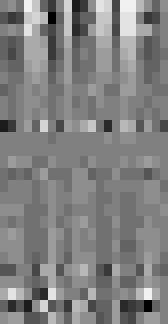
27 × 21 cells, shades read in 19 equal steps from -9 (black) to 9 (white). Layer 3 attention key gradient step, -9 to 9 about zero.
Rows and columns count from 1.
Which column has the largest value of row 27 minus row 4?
7
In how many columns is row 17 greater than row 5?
13
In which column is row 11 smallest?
1
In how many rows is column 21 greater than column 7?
12
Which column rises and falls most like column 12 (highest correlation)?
19
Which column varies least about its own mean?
21
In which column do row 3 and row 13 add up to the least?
10
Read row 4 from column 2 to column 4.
-3 -2 3
